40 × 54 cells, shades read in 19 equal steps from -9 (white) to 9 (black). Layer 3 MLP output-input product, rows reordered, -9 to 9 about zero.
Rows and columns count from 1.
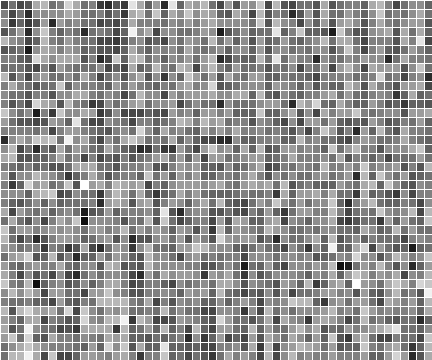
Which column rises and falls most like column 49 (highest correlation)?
13
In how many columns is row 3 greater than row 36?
25
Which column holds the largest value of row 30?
43
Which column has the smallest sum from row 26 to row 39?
4
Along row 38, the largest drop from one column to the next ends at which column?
54
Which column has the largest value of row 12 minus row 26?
28
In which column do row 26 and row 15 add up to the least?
18
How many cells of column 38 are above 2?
5
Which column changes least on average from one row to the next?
34
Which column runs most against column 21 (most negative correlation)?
33
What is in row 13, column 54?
-3
